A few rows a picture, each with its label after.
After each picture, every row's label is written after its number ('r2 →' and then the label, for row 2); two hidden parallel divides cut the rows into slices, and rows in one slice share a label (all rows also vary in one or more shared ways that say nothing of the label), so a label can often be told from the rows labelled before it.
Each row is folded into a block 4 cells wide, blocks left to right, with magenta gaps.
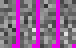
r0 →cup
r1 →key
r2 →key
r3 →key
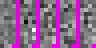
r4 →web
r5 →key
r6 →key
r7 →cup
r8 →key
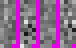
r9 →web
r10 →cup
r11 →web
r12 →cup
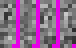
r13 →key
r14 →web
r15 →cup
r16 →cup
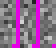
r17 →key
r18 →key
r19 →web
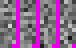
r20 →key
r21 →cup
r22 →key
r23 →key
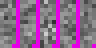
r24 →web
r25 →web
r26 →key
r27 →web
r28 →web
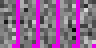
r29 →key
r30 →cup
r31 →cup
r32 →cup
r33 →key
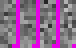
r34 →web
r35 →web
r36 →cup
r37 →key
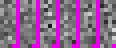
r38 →web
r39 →web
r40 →cup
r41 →web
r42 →cup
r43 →key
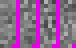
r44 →web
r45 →web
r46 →key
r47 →web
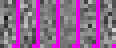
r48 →key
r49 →cup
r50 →web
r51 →web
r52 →cup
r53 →key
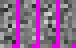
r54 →cup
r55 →web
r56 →cup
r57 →cup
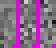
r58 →web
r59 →key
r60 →key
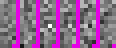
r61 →web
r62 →web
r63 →key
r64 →key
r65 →cup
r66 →web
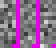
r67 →cup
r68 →web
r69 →cup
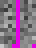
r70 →cup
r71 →web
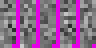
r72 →cup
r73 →cup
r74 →web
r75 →cup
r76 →cup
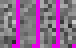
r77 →cup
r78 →web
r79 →cup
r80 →cup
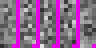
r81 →key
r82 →key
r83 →cup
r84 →cup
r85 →web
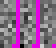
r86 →key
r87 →key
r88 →cup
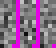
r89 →key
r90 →cup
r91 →key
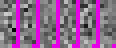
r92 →cup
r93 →cup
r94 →web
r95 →key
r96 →key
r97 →web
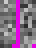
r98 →key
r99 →key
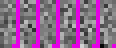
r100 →key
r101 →cup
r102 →web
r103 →cup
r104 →cup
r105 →key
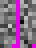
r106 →key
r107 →cup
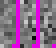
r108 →web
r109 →cup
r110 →cup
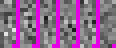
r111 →key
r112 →cup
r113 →key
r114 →cup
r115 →key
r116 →web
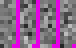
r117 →web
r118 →key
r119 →cup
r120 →key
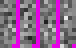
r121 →key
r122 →cup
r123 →key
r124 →cup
